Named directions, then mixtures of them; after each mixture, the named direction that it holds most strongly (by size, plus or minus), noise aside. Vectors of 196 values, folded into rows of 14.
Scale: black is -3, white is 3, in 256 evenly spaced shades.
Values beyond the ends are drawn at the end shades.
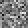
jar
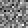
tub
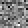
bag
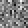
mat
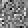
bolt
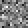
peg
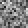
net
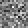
jar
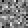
peg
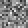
net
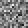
tub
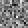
mat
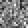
mat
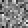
peg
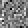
bolt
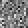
bolt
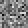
jar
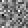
peg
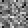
jar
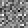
tub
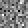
tub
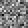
tub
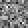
peg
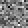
bag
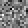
bolt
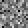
peg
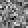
net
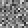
tub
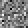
bolt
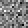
tub
